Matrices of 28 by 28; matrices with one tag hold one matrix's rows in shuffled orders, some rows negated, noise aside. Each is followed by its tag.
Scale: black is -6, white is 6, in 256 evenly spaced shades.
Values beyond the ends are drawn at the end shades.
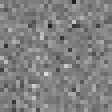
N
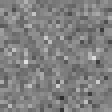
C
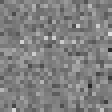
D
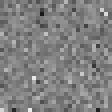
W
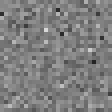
C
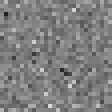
N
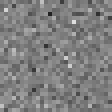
N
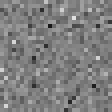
N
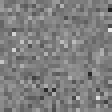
D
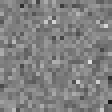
D
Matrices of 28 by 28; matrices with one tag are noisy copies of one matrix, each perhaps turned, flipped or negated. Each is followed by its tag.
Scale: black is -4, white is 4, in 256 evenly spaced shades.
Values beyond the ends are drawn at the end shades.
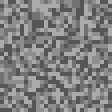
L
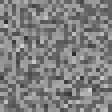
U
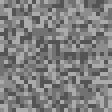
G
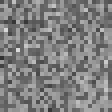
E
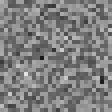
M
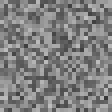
M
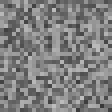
G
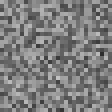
L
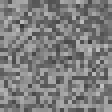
E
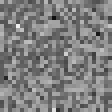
E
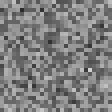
M
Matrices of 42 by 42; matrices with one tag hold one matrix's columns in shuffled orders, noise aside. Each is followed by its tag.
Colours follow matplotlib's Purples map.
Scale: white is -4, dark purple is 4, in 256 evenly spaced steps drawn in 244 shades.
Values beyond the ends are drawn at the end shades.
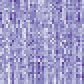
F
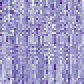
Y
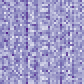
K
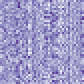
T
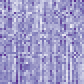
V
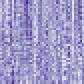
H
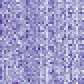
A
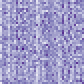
A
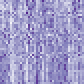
V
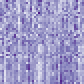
V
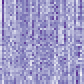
H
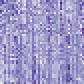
Y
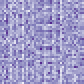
A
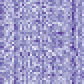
K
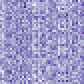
T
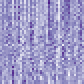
H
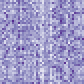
A
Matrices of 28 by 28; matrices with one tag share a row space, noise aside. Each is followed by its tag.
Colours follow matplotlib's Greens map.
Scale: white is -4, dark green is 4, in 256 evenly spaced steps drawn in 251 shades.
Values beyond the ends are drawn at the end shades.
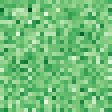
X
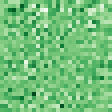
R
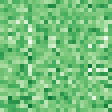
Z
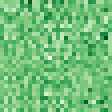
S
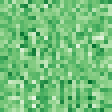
R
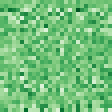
R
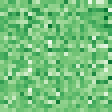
Z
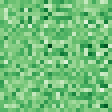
S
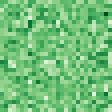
Z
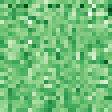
Z
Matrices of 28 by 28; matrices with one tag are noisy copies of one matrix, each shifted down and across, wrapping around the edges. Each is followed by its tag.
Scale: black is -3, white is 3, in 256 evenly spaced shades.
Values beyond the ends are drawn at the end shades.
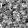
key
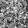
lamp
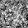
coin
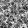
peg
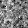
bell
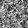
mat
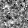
peg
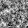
peg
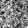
bell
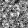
key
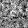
coin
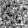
bell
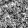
peg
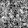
coin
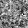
lamp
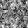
coin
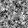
mat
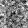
bell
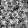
key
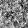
mat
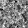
mat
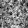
bell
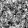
peg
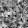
peg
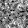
coin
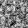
key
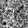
bell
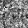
lamp
